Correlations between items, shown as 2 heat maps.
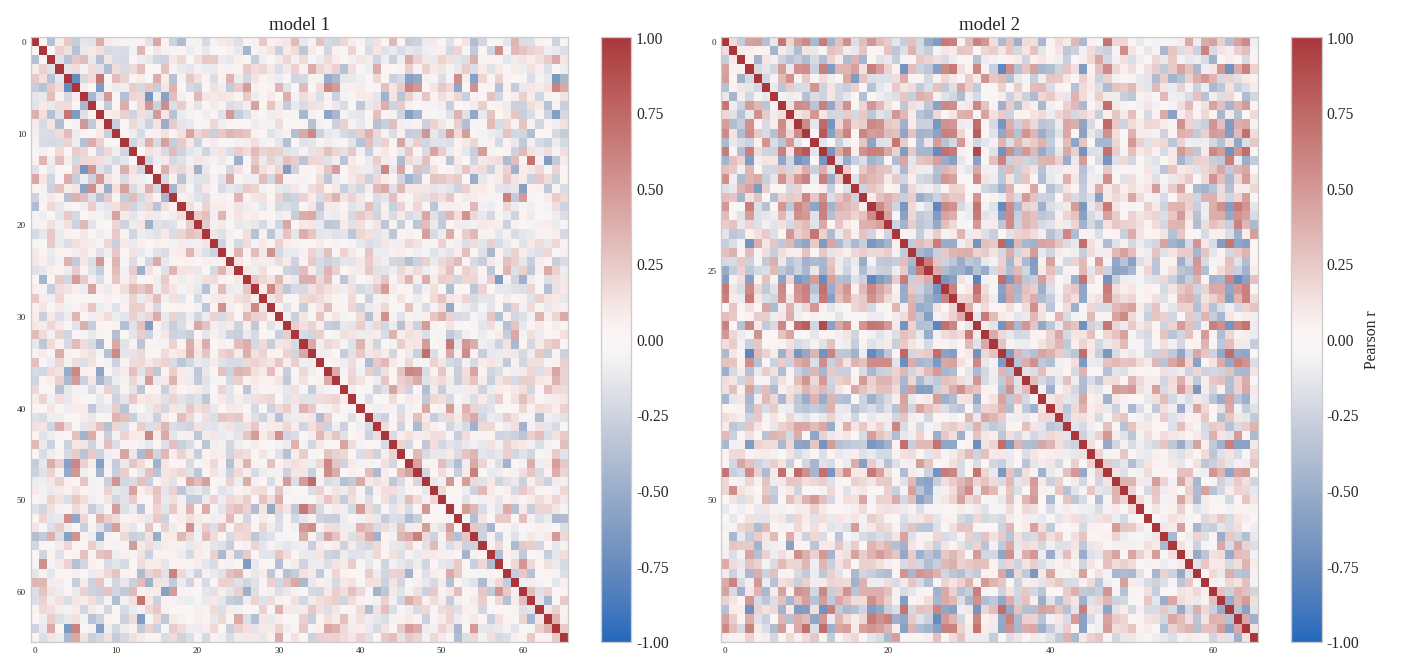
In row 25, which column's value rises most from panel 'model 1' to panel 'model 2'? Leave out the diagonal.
13
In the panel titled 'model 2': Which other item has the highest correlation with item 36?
26
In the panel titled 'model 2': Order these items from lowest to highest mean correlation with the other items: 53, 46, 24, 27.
24, 46, 53, 27
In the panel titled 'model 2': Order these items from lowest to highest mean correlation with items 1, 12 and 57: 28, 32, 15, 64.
32, 15, 28, 64
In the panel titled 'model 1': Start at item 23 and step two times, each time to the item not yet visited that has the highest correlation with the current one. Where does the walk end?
27
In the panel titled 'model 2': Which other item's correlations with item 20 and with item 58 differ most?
35
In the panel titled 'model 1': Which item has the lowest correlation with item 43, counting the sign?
6
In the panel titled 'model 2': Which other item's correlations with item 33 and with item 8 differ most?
21
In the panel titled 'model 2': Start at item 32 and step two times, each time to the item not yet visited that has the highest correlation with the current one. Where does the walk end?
49
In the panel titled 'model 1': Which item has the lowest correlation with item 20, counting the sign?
14
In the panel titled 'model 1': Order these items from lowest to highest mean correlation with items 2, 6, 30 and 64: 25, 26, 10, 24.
10, 24, 25, 26
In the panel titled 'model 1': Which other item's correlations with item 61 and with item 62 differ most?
13
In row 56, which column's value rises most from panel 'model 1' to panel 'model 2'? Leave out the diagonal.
53
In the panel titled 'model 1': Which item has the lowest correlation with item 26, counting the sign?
57
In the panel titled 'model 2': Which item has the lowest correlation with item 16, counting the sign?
4
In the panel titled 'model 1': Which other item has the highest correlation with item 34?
48
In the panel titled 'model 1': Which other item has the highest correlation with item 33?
51
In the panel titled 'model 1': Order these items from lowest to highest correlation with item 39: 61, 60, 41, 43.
41, 43, 61, 60
